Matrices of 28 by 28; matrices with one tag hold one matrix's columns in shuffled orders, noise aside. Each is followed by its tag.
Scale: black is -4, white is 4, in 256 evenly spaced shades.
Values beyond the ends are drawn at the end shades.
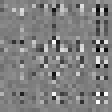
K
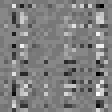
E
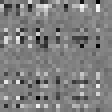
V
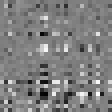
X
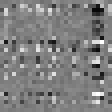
K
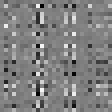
E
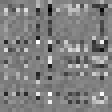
K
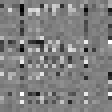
K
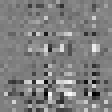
X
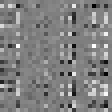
E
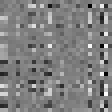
E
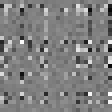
K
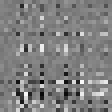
X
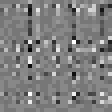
K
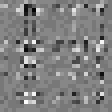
K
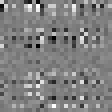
V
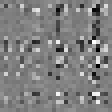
K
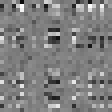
V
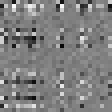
V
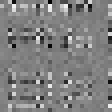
V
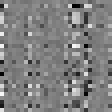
E
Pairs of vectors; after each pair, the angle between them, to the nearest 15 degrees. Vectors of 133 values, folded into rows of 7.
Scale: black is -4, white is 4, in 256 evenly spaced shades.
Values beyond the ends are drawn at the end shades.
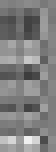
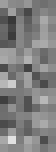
60 degrees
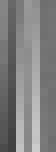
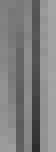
135 degrees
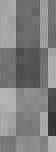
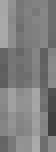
45 degrees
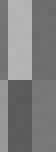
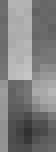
30 degrees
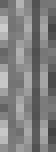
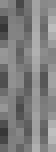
165 degrees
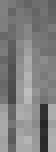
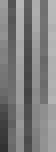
105 degrees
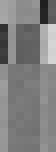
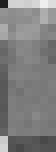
105 degrees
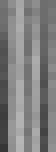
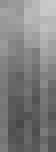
105 degrees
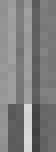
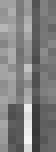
15 degrees
